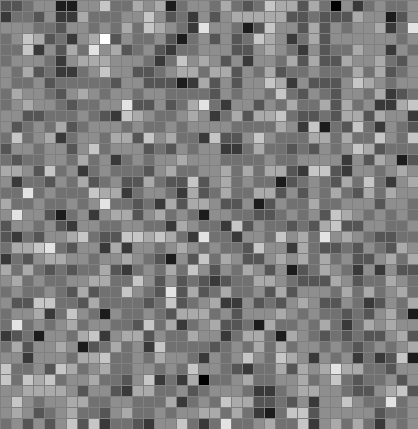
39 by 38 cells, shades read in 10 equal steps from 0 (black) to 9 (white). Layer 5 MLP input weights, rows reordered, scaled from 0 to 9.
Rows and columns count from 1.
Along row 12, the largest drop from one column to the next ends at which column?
30
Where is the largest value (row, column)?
4, 10
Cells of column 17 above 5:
7
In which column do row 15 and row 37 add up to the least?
37
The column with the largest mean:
9
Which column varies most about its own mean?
19
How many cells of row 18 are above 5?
11
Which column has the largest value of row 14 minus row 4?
17
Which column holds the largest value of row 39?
21
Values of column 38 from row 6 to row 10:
5 5 5 4 7
